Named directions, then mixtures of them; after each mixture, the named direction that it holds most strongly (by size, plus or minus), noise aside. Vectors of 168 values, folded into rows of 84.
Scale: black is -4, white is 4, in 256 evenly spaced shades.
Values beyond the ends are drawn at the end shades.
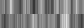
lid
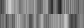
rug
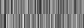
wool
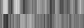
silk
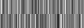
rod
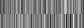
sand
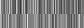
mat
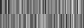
rod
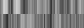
silk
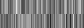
sand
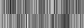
mat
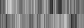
rug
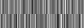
rod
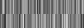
wool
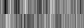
silk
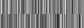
rod
